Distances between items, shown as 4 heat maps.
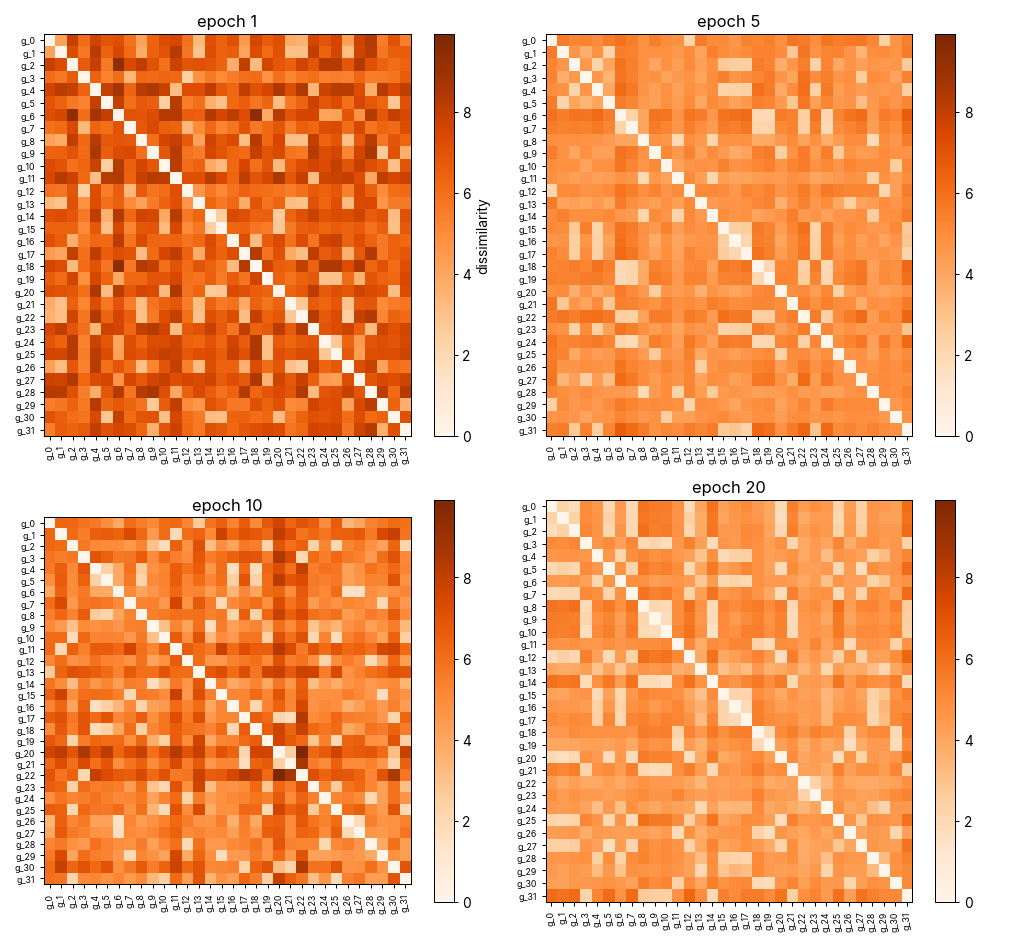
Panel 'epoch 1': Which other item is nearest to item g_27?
g_19
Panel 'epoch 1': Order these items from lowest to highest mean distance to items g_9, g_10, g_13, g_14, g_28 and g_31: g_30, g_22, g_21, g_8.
g_30, g_21, g_22, g_8
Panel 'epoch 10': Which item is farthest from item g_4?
g_22
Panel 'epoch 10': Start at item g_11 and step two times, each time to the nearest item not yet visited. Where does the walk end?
g_9
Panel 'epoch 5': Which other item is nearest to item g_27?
g_3
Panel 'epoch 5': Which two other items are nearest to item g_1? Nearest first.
g_5, g_21
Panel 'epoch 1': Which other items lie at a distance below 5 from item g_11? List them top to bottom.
g_4, g_23, g_28
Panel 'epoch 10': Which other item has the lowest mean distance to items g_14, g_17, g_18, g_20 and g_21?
g_30
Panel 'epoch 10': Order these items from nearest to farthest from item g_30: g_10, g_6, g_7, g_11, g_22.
g_6, g_7, g_10, g_11, g_22
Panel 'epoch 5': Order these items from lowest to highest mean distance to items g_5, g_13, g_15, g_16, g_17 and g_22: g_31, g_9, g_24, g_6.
g_31, g_9, g_24, g_6
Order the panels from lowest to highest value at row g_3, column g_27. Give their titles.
epoch 5, epoch 20, epoch 10, epoch 1
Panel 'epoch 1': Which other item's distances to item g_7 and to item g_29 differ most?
g_9
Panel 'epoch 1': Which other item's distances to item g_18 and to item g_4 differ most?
g_2
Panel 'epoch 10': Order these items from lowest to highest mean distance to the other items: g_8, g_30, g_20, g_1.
g_8, g_30, g_1, g_20
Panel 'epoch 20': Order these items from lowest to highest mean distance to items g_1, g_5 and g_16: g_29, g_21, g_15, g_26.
g_15, g_29, g_26, g_21
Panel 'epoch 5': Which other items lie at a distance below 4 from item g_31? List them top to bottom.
g_2, g_4, g_15, g_16, g_17, g_23
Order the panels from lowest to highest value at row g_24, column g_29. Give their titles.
epoch 20, epoch 10, epoch 5, epoch 1
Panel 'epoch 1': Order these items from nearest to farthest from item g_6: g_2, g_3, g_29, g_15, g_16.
g_3, g_29, g_15, g_16, g_2
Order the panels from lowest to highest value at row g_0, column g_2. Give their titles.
epoch 20, epoch 5, epoch 10, epoch 1
